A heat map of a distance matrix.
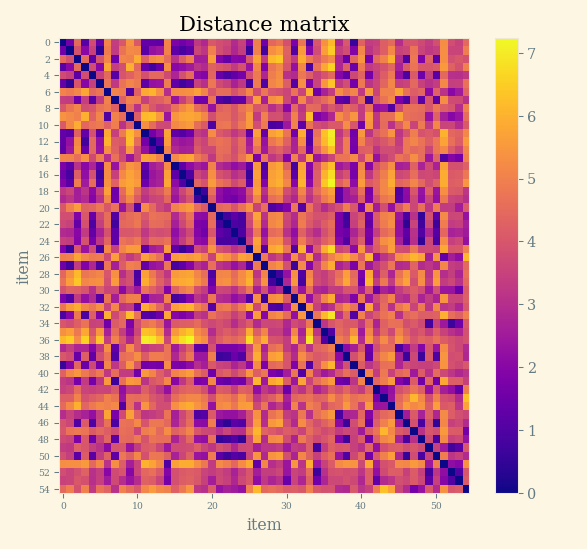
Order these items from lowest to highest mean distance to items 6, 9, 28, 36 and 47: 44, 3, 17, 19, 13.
44, 19, 13, 3, 17
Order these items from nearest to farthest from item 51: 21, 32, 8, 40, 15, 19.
32, 40, 8, 19, 21, 15
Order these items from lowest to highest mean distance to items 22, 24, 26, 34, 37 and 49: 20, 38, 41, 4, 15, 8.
4, 38, 41, 15, 20, 8
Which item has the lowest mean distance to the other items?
23
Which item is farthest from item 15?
36
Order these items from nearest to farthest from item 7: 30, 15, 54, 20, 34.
15, 54, 30, 34, 20
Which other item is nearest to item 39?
0
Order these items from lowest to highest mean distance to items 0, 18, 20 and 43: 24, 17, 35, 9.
24, 17, 35, 9
